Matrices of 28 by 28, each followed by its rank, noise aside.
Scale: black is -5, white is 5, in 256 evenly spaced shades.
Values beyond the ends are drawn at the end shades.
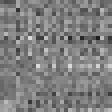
three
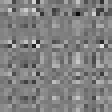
two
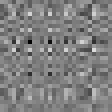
two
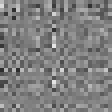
three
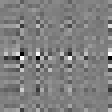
one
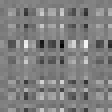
one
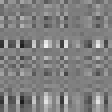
one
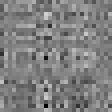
three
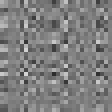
two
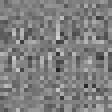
four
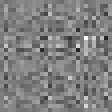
three
